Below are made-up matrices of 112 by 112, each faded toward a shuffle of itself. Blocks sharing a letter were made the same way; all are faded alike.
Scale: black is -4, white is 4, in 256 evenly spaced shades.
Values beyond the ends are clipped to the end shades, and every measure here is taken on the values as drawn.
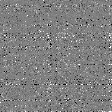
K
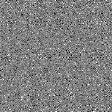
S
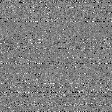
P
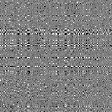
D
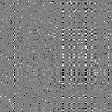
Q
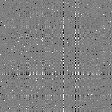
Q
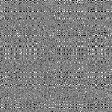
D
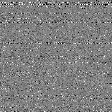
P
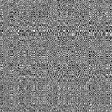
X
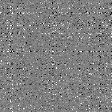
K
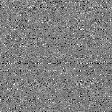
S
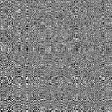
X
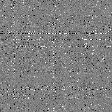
K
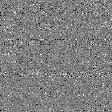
S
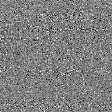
S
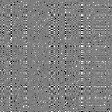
Q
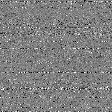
P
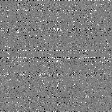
K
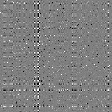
Q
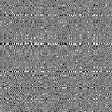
D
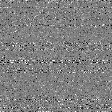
P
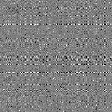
D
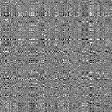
D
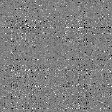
K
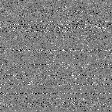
P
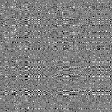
D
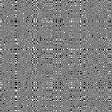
Q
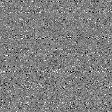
S
